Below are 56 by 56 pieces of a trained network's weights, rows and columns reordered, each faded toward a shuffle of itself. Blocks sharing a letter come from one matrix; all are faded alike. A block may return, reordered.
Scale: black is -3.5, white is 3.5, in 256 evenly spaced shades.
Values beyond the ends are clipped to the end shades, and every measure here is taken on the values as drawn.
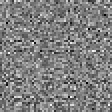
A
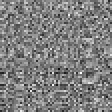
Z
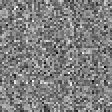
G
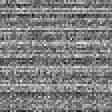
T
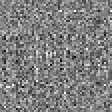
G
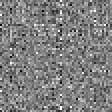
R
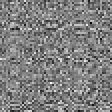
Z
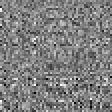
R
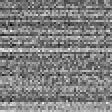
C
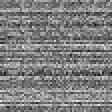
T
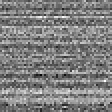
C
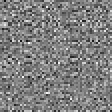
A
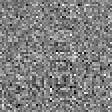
R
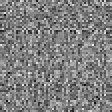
Z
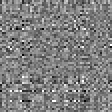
R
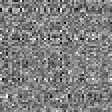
R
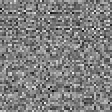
Z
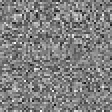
A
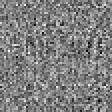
G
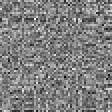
Z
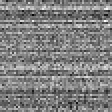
T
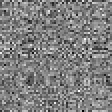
Z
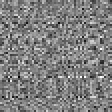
A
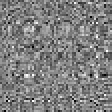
R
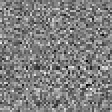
A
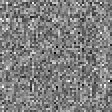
G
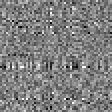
R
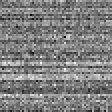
T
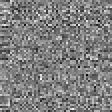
Z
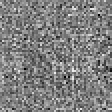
G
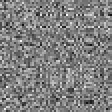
Z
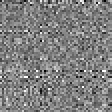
R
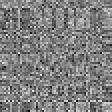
Z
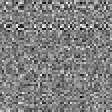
A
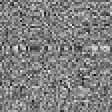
Z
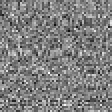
Z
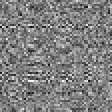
A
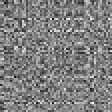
Z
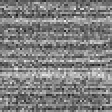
C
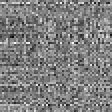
Z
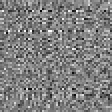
A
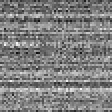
T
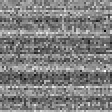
T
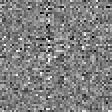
R
